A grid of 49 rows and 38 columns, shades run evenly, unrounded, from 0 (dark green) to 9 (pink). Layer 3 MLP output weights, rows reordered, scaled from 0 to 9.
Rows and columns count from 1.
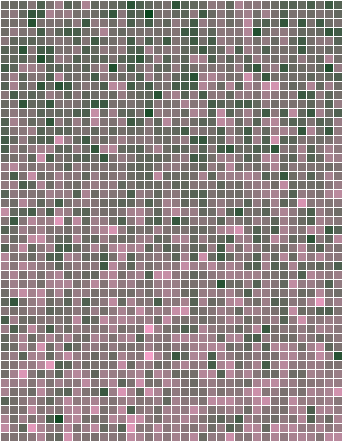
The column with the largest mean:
26
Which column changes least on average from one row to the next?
19
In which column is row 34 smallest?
2
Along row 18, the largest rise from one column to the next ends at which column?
5
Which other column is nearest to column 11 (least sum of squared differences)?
33
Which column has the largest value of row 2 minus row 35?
6
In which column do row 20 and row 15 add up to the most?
4
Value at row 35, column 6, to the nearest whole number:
3
